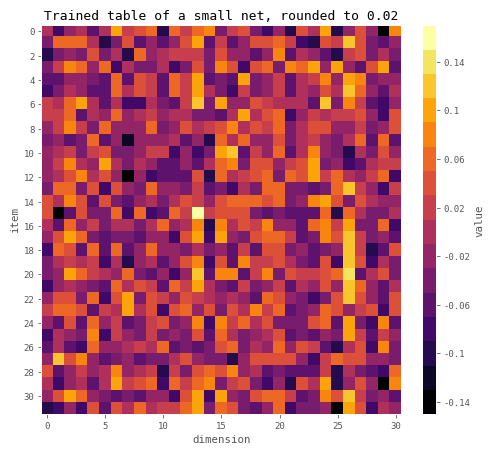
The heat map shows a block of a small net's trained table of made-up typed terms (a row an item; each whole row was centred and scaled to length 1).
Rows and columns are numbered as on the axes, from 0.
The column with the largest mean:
26
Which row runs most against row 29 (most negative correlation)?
3
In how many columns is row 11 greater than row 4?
18
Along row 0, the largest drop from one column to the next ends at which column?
25
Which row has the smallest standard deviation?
8
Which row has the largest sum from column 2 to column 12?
23
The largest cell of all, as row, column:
15, 13
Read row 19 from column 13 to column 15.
0.08 -0.08 0.04
